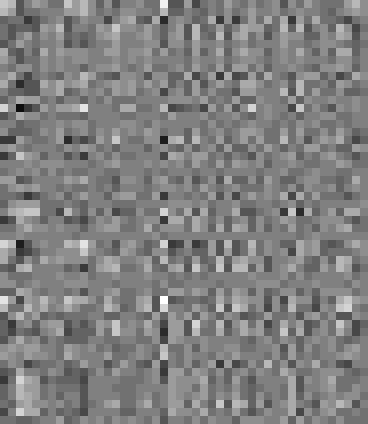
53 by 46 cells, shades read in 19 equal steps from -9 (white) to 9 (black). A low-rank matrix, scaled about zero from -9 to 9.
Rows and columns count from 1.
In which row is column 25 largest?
31
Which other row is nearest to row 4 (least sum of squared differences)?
42
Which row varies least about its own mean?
30
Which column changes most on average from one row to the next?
21
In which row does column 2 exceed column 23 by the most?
18
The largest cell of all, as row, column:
14, 3
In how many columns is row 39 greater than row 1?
20
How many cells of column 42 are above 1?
8
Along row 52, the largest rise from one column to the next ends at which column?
38
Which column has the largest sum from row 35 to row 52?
11
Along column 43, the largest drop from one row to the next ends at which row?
41
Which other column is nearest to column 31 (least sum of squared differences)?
43
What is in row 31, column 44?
-1
